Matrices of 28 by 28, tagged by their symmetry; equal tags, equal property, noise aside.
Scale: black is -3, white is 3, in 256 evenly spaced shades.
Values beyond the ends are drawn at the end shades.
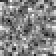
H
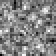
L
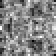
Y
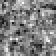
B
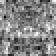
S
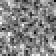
L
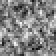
H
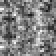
Y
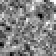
L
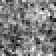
B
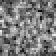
H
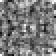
Y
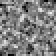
H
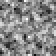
H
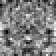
S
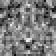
S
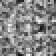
Y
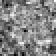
L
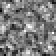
L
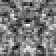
S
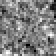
B
